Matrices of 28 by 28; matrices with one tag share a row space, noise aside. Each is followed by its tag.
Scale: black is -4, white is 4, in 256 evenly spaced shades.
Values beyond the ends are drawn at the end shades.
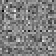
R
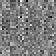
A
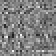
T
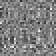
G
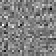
T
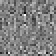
G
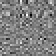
A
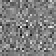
A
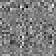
A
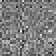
A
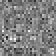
R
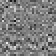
R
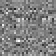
R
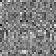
G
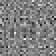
G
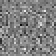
G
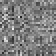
T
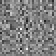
A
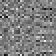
T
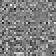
R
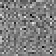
G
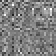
T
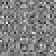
G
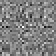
A
